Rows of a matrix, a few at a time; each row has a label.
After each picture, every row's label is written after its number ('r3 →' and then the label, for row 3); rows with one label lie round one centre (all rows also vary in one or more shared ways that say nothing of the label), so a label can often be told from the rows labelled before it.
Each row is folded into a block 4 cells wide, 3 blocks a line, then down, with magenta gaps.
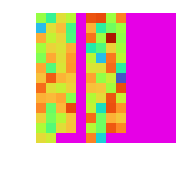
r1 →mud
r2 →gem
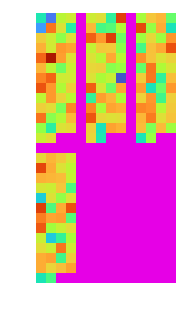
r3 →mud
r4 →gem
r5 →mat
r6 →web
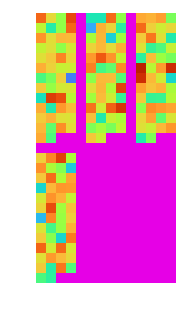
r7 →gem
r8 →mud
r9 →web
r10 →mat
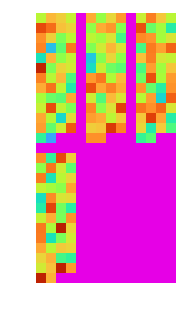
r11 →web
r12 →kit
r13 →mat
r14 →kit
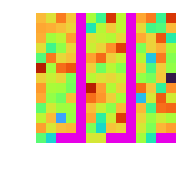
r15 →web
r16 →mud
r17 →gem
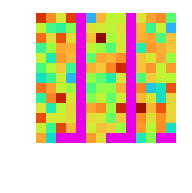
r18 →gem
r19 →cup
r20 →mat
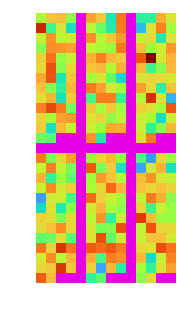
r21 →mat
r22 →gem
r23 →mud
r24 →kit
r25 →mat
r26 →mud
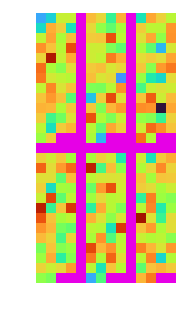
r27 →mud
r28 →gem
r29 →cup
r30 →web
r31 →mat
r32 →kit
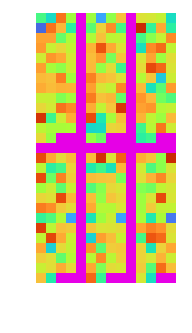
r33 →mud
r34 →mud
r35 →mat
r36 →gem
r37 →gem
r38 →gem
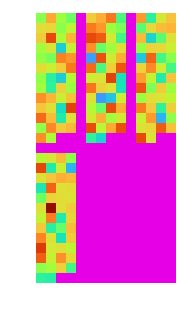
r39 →cup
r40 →web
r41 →kit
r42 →mat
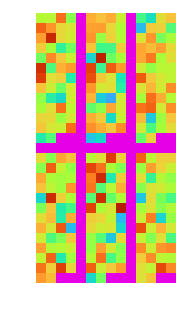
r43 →web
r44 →web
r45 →mud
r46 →kit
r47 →web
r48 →kit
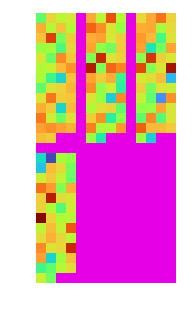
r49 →cup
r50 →web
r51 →web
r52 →mud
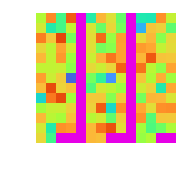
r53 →gem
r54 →cup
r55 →mud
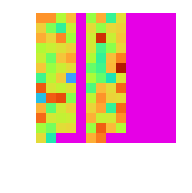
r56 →gem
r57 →cup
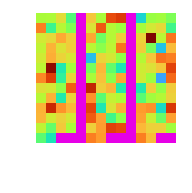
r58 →mat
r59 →kit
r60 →cup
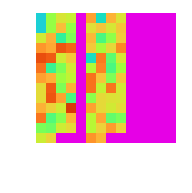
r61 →mud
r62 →kit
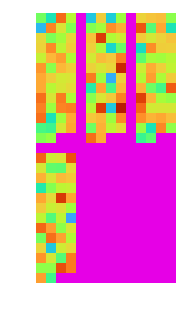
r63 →mud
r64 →cup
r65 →mat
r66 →gem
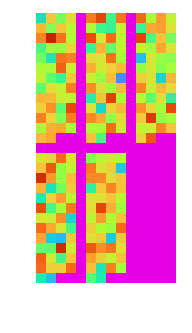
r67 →cup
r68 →gem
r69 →kit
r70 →web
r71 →mat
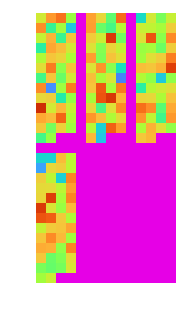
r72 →mat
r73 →gem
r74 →cup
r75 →mud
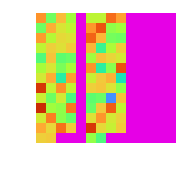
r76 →kit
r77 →web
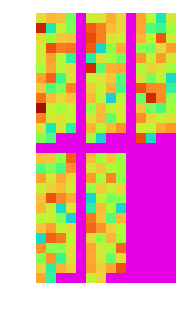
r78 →mat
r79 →web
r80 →gem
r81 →gem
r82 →kit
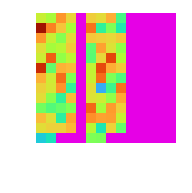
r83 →web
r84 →mat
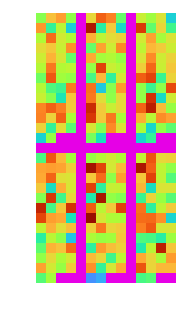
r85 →mat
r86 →mat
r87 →mat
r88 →web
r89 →web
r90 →web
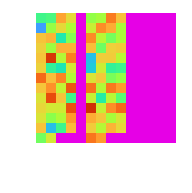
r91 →mud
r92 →kit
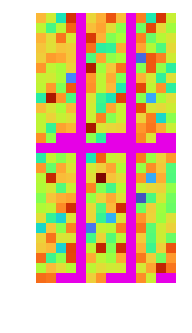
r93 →gem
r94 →web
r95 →kit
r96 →cup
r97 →cup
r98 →kit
